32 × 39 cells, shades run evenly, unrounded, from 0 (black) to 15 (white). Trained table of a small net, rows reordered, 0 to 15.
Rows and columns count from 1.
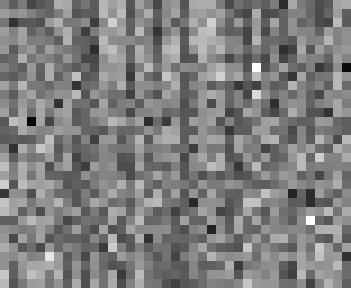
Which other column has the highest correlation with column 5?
3
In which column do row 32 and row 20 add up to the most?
1
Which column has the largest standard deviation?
36
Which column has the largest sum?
16
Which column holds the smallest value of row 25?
8
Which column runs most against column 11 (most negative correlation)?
19
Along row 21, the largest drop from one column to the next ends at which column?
2
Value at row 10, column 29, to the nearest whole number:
4
